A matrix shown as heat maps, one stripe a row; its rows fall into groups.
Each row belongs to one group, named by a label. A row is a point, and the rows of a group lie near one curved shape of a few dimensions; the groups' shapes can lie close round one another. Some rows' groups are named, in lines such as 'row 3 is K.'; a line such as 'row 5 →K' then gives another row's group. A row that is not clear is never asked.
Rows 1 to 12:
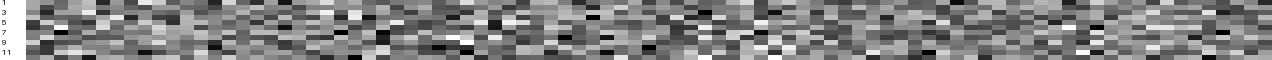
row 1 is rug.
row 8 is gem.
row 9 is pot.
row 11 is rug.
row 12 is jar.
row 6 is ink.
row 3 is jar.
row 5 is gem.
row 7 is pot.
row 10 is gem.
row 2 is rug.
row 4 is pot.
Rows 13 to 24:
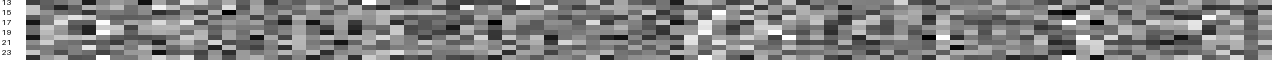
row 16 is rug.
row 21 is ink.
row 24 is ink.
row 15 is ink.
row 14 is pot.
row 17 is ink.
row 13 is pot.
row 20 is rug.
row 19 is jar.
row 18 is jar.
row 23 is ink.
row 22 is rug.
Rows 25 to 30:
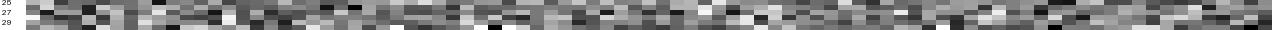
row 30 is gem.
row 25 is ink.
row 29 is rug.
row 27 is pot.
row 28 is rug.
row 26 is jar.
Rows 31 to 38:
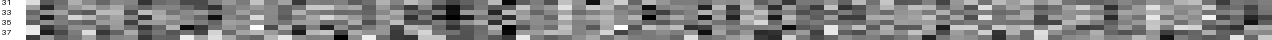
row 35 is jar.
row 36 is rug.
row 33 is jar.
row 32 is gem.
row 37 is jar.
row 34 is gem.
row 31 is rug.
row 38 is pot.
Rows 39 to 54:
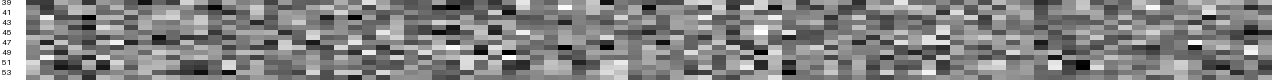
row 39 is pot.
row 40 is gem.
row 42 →jar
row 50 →gem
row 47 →pot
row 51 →rug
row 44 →jar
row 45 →gem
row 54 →jar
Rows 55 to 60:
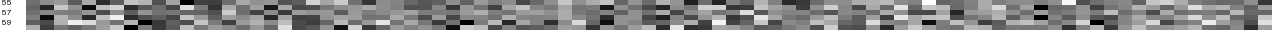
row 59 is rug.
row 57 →rug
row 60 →pot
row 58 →pot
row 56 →pot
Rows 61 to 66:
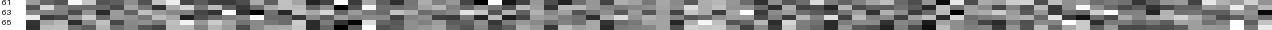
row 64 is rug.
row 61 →gem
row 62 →ink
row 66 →ink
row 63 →rug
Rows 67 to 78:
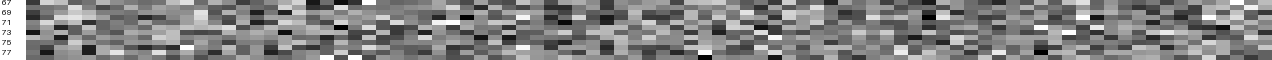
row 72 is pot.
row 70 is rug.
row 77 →pot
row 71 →gem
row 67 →ink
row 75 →gem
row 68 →gem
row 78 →jar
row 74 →jar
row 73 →ink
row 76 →pot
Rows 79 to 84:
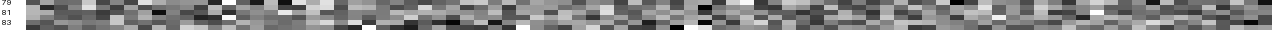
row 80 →jar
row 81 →ink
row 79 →rug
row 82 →rug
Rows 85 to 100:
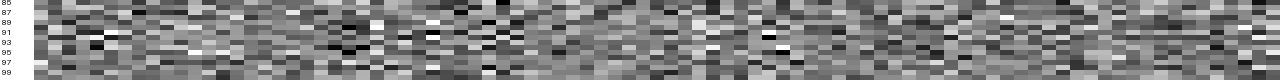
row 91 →jar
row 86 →rug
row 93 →gem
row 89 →jar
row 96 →rug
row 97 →ink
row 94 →jar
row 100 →gem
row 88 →rug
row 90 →ink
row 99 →gem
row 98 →jar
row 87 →pot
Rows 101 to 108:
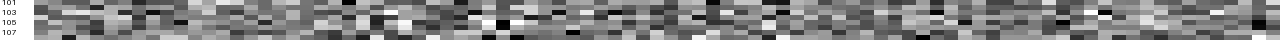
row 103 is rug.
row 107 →gem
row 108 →jar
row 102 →gem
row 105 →gem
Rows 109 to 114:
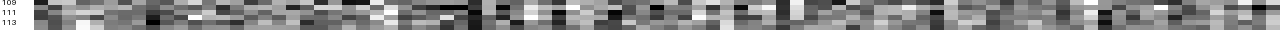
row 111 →rug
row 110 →gem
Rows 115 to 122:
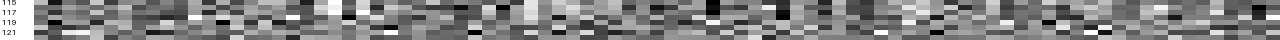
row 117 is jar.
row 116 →gem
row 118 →pot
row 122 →rug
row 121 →rug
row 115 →jar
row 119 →pot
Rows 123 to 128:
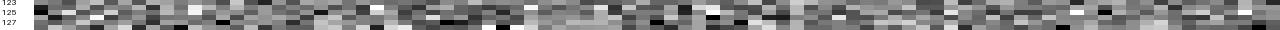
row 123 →rug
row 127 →gem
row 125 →ink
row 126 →jar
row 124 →pot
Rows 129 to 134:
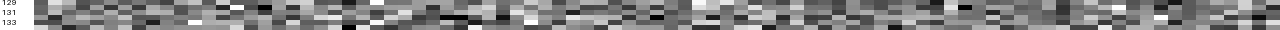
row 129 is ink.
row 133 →pot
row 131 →gem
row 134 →pot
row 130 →rug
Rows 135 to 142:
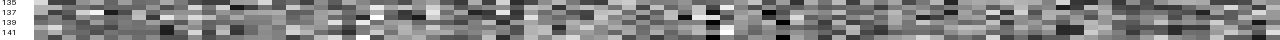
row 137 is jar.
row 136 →ink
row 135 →rug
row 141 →ink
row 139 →jar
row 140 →ink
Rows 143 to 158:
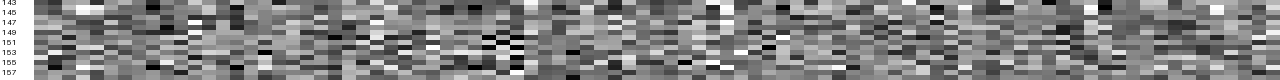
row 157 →gem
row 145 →rug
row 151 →gem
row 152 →jar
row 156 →rug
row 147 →ink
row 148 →ink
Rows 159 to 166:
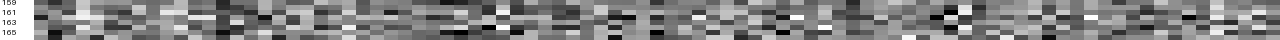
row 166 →pot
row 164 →gem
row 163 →rug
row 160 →gem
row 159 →gem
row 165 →gem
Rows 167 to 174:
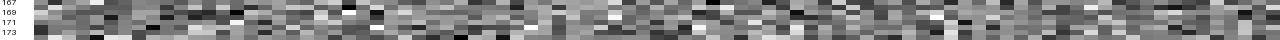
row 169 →ink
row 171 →rug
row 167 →jar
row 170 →ink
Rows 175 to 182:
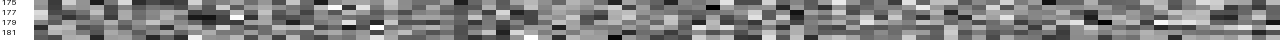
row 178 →rug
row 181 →gem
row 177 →rug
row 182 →pot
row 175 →pot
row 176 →jar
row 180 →ink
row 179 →ink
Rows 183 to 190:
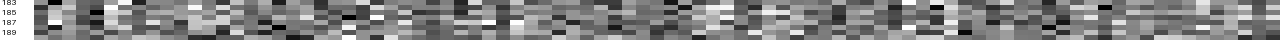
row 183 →pot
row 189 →rug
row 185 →jar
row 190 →ink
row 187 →gem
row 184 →ink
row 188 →pot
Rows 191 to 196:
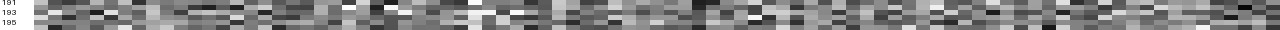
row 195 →gem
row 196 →pot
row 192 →ink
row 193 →gem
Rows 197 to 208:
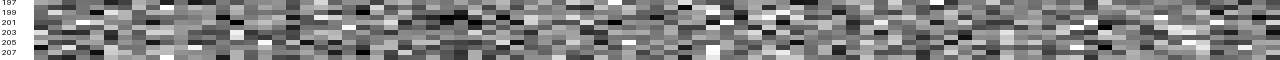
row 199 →jar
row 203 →rug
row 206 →ink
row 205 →rug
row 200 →gem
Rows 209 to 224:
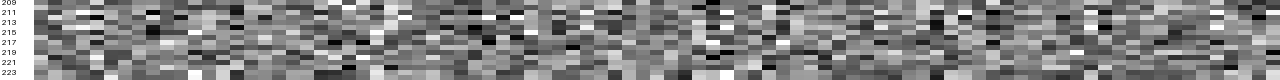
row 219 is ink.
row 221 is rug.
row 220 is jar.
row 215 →pot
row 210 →ink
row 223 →ink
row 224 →ink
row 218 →gem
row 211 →rug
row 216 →jar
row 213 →rug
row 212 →gem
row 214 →rug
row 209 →jar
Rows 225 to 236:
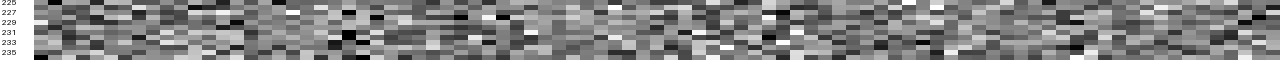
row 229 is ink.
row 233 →jar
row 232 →pot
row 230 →gem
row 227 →pot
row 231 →pot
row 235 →rug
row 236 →ink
